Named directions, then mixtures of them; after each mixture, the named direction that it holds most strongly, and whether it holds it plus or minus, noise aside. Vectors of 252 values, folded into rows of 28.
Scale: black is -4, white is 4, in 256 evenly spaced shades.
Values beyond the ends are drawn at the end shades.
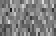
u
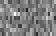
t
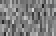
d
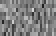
d, plus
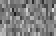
u, minus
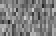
d, plus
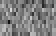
u, minus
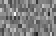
t, plus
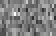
t, plus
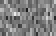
t, plus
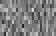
d, plus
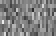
d, minus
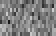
u, minus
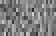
d, minus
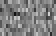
t, minus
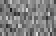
t, minus
